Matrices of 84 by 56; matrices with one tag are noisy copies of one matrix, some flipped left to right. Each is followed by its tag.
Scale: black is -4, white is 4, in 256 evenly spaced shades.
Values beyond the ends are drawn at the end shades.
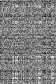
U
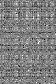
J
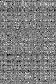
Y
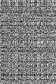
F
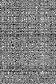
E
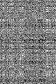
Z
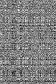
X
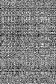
E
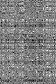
Z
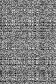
X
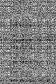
Z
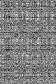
J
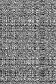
X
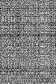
E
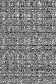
J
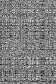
X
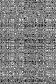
Z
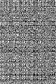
F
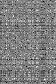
X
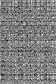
F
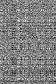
X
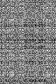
Z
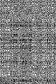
Z
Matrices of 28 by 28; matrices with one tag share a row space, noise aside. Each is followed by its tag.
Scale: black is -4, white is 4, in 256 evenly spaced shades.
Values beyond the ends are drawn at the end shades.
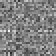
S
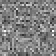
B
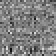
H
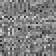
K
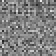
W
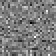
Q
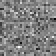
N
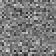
Q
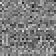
W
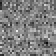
K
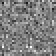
Q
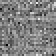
K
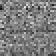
N
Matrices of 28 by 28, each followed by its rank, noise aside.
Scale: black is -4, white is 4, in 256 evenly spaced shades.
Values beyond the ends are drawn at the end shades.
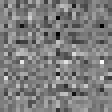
four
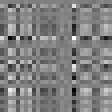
one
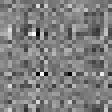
three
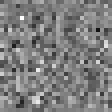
six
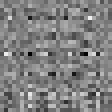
three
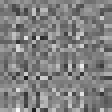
three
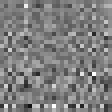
three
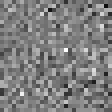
six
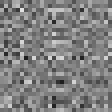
three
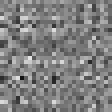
four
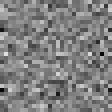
six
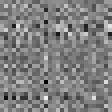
three
